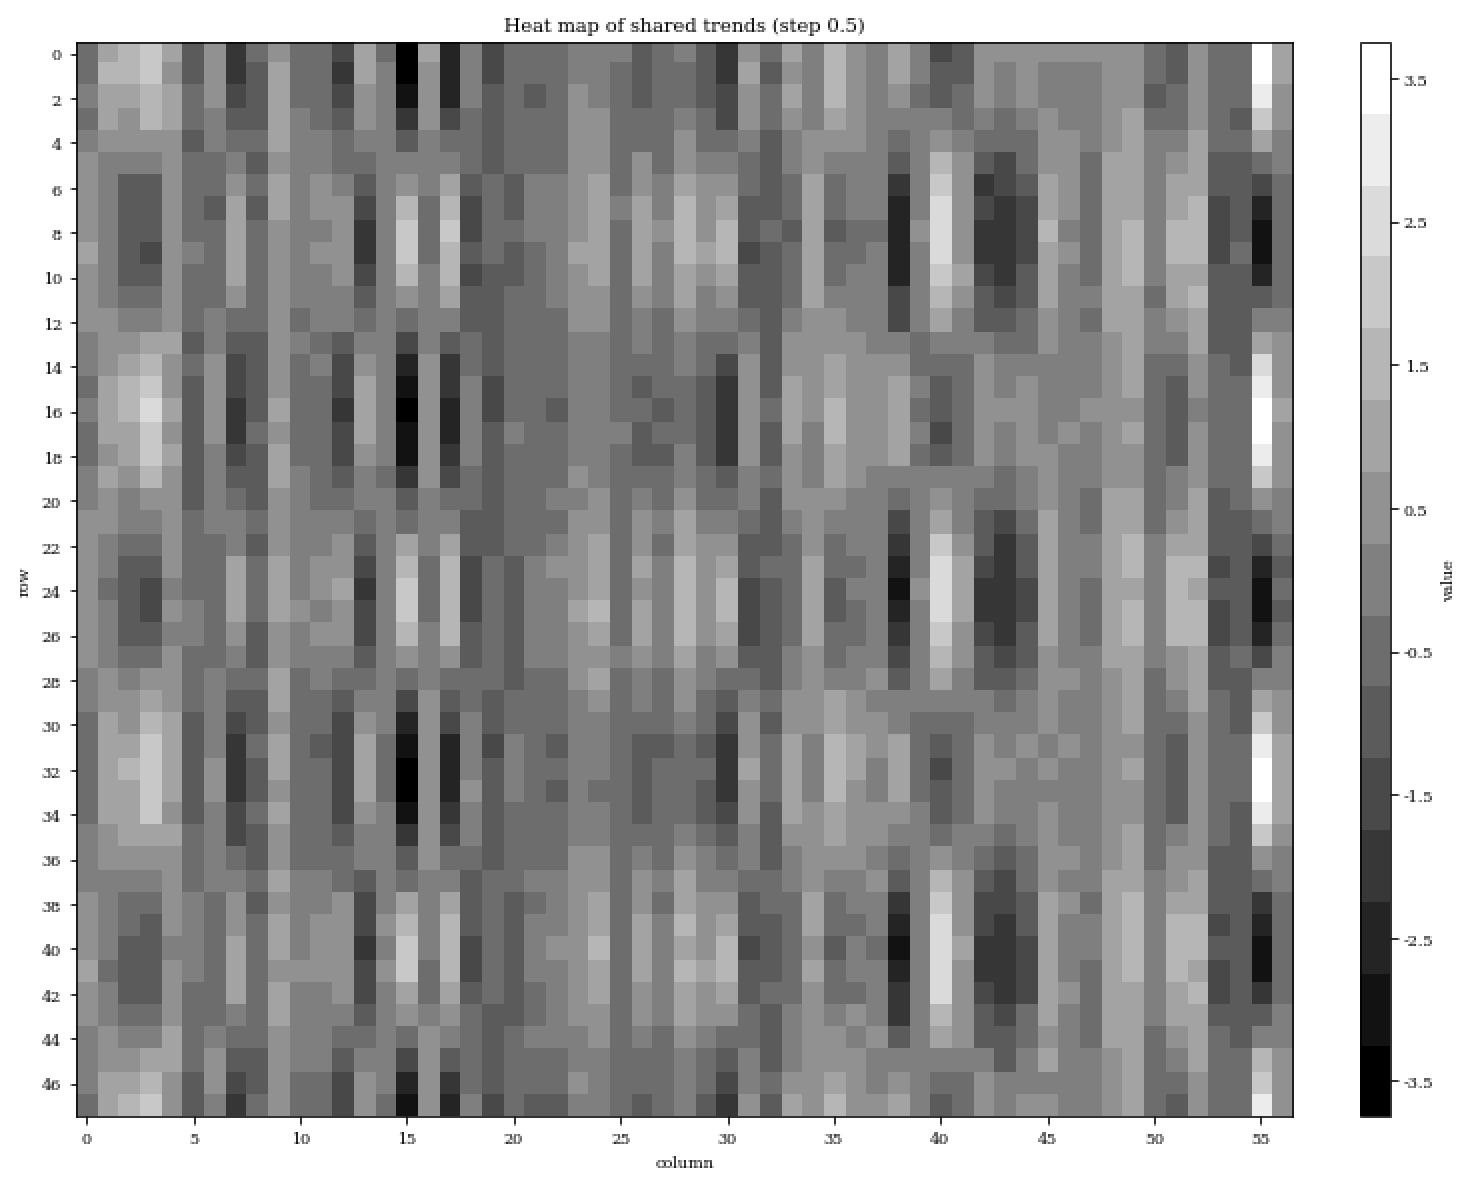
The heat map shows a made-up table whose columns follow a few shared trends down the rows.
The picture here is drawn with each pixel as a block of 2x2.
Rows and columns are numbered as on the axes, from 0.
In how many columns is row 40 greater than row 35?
28
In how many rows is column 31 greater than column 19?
29
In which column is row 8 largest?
40
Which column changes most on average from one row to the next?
55
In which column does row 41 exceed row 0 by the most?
15
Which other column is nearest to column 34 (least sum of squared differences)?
45
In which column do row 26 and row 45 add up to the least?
43
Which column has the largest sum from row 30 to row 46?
49
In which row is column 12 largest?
24
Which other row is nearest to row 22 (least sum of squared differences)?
38
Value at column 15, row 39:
1.5
